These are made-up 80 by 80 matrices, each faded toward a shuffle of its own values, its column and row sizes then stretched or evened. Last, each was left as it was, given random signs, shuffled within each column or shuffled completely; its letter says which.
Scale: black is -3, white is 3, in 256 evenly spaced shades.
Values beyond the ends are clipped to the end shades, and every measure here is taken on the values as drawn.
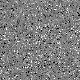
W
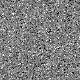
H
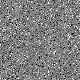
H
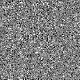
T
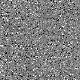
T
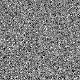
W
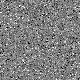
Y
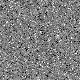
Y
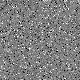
Y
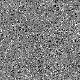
W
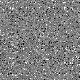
T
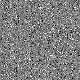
H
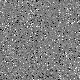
H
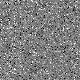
H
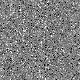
H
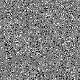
T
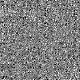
T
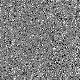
H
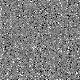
W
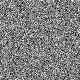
Y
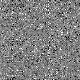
T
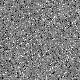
Y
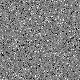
Y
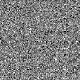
T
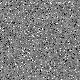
Y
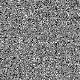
W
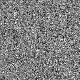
H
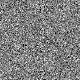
W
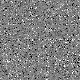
W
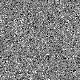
W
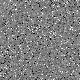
Y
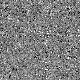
W
